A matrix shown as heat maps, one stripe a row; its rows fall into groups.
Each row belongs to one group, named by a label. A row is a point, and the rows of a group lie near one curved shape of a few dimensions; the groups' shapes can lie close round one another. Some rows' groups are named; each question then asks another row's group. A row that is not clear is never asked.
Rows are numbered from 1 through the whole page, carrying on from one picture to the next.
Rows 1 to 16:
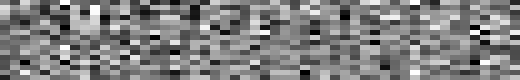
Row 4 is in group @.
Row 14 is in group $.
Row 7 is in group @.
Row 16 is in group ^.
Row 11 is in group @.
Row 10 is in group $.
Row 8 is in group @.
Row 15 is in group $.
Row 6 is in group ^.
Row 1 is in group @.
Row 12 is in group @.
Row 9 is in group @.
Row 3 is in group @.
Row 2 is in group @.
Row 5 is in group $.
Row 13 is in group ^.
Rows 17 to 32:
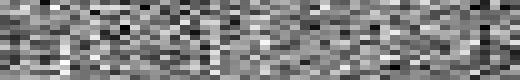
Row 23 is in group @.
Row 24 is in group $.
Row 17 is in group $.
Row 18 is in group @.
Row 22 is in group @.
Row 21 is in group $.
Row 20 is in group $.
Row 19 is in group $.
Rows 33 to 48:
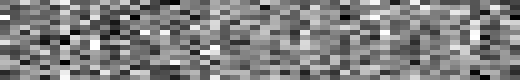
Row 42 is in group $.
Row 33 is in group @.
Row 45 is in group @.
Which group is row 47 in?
@
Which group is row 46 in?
@
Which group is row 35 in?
$
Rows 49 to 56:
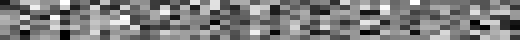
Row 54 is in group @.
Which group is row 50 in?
$
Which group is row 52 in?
@
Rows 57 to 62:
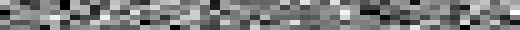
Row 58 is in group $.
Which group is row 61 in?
@
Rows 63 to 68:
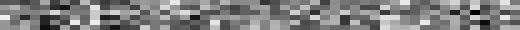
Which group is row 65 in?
@
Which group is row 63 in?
@
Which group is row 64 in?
@
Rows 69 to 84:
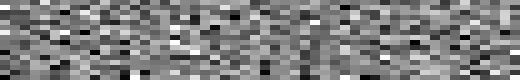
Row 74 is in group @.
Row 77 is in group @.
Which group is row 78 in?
@
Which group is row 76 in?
$
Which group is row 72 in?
$
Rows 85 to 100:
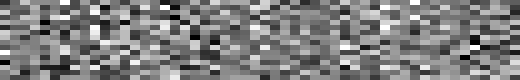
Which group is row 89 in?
$
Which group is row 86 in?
$
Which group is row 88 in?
@
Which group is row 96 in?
$
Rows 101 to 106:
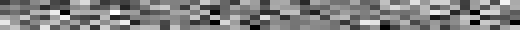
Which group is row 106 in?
$
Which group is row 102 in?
$
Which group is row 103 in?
^
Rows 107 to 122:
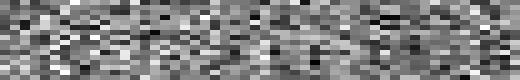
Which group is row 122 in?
$
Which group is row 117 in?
$
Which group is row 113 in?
$
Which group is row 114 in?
@
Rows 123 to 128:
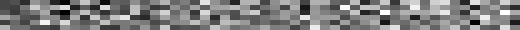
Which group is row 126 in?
@
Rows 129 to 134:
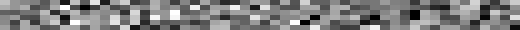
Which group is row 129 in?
@
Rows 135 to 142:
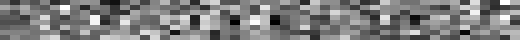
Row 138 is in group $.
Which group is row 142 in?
@
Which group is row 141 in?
$
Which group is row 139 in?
$
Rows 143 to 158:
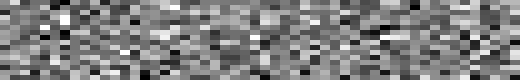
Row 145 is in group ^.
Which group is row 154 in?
@
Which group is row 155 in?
@
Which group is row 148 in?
$
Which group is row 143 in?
@
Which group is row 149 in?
$
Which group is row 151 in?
@
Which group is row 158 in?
@
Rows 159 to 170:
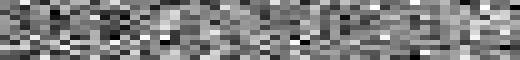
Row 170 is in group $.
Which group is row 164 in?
@
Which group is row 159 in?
$
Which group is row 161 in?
@
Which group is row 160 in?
@
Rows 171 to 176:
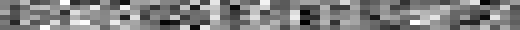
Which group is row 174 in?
@
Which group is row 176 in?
$
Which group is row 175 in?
$
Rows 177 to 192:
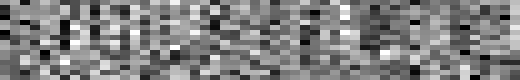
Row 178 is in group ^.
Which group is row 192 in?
@
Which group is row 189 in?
@
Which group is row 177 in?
@
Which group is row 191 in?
$
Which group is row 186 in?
$
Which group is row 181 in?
@
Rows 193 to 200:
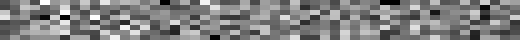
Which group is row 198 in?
$
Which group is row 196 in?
@
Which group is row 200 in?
^
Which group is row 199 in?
@
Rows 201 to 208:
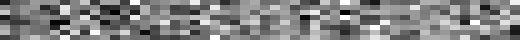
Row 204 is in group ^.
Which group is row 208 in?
$
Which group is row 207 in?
@
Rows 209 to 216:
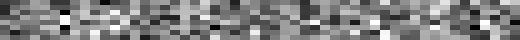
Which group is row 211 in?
^
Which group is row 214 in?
^
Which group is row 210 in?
^
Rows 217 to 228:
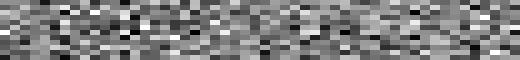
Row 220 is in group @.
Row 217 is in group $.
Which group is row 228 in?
^
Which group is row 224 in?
@
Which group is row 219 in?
@
